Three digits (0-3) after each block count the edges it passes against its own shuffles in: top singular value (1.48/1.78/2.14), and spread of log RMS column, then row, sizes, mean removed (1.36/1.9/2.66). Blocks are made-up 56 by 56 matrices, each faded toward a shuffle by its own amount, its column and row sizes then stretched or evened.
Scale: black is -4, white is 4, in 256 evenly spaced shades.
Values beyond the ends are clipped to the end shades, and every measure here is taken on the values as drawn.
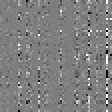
3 3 1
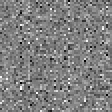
2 2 0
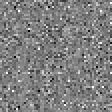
1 1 1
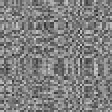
3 2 0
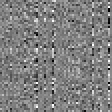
3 3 0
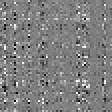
2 3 2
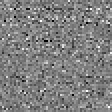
1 0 2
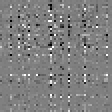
1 3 3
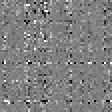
0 3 2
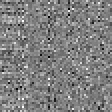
2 2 0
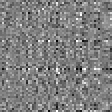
3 2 2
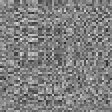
3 1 2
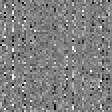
1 3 0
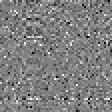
2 0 1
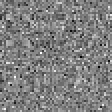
2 0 0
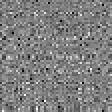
3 0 2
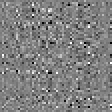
3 2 2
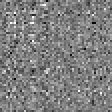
2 2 1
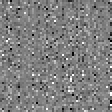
1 2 0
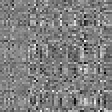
3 3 2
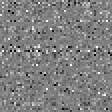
2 0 2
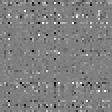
1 2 3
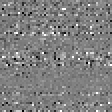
1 1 3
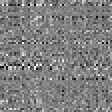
3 2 3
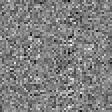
1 2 0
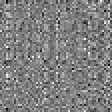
3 2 0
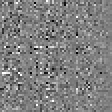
1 3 2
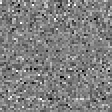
0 0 2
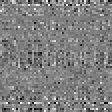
3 0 3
